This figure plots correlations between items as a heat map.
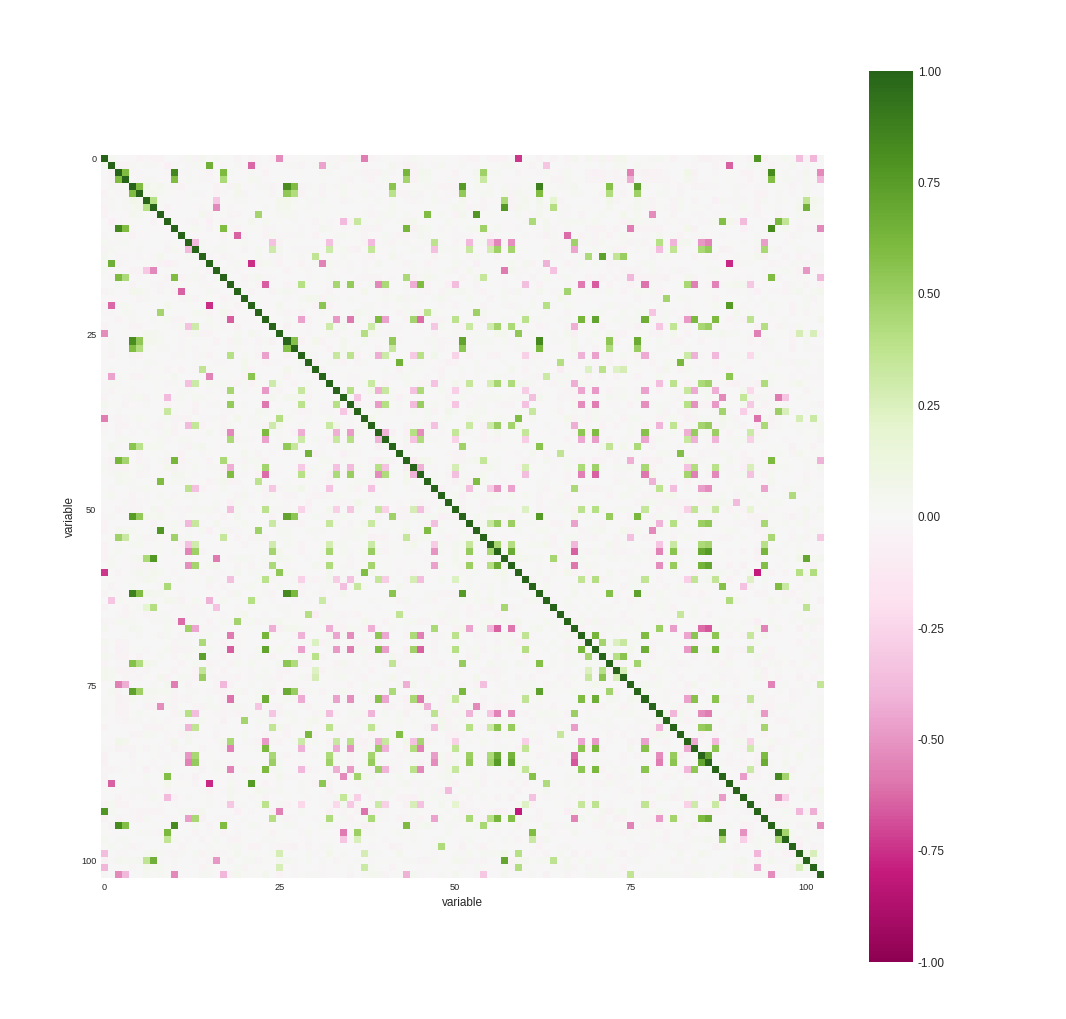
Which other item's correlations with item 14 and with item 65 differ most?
71
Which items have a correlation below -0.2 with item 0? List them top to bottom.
25, 37, 59, 99, 101
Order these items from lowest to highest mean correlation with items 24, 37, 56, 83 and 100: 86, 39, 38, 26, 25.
39, 26, 25, 38, 86
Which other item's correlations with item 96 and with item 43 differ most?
88
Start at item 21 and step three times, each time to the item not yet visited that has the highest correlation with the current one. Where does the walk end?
63
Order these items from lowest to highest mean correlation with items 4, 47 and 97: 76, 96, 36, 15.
15, 36, 96, 76
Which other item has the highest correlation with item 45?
18
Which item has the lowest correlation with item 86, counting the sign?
67
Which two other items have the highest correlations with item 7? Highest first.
57, 100
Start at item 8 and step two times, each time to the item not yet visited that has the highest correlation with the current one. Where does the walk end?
46
